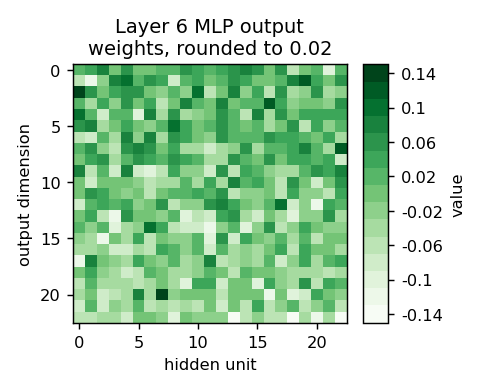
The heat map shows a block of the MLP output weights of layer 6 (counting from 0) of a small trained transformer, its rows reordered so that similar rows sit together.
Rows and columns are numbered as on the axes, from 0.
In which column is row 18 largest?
1
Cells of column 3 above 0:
4
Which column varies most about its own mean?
0
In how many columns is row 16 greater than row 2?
5
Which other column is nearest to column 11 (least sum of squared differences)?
3
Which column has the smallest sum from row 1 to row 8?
11
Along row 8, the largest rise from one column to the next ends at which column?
13
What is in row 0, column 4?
0.06
